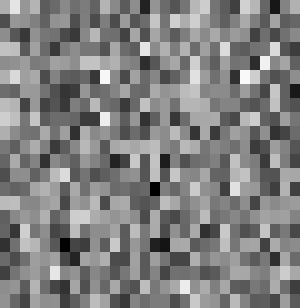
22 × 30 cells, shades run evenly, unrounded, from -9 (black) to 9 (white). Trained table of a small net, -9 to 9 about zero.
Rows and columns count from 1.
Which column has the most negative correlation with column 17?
14
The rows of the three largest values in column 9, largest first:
16, 5, 11
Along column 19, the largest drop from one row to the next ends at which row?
22
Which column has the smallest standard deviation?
4
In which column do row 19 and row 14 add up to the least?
28
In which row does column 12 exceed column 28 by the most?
1
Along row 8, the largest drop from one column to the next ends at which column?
3
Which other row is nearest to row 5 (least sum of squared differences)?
15
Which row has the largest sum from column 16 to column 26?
2
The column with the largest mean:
20
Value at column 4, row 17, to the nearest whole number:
-1
